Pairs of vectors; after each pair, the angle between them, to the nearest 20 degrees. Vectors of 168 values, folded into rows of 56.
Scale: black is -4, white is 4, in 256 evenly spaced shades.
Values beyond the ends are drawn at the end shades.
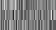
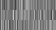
160 degrees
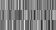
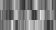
80 degrees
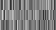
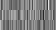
60 degrees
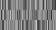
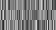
20 degrees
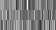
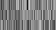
160 degrees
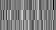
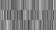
140 degrees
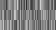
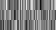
160 degrees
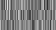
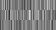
140 degrees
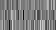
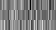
60 degrees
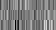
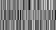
100 degrees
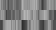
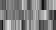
40 degrees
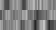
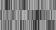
40 degrees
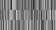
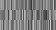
60 degrees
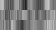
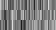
60 degrees
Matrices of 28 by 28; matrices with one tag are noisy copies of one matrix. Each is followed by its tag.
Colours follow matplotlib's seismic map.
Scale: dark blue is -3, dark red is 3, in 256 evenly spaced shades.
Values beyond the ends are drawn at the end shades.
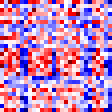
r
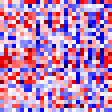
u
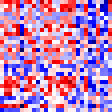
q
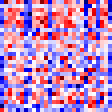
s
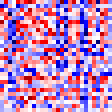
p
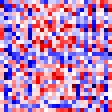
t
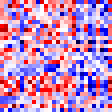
q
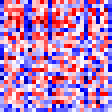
s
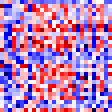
t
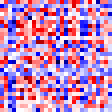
p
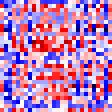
t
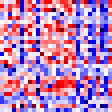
q
